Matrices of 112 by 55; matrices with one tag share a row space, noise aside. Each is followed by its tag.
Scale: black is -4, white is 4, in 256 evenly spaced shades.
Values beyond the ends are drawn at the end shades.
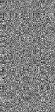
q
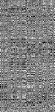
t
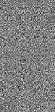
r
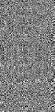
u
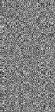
q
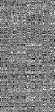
t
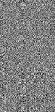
r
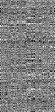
t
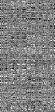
t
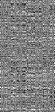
t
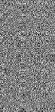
r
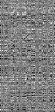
t
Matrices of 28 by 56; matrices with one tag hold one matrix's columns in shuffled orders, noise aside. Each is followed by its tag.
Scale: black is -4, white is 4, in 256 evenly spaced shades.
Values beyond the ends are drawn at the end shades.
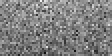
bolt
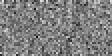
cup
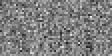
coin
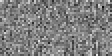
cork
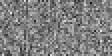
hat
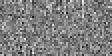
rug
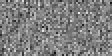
hat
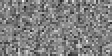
cork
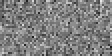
rug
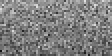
bolt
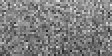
bolt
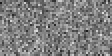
hat
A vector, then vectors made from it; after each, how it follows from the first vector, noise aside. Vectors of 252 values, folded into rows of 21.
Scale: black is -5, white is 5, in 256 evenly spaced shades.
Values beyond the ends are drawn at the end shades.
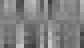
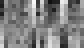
reversed, scaled up.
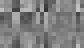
wrapped around, negated.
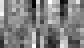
reversed, negated, scaled up.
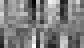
reversed, negated, scaled up.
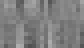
shrunk.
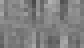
reversed, negated, shrunk.
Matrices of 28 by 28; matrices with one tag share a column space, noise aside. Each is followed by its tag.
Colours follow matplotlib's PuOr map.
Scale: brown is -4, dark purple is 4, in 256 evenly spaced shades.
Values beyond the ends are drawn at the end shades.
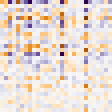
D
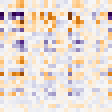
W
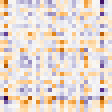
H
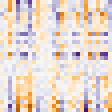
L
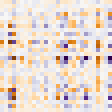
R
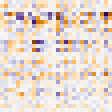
W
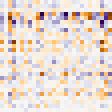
W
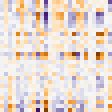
L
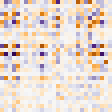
D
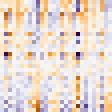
L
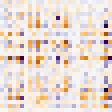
R
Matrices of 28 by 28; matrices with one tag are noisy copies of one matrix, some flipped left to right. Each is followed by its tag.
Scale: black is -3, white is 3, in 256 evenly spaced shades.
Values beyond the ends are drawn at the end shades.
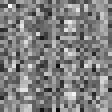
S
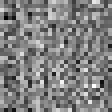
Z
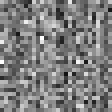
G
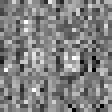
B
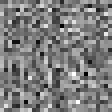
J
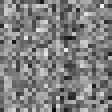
S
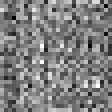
Z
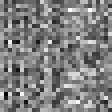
J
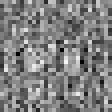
B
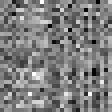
J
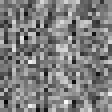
G
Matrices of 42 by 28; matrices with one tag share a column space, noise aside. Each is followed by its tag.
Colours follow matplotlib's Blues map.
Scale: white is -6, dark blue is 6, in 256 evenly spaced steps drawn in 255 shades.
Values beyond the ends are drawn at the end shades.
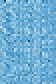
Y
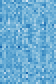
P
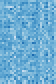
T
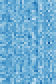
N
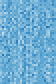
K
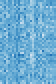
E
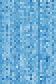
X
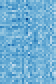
K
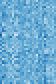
E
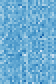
E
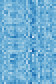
E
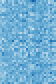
Y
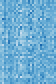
K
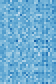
Y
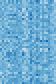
Y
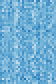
X
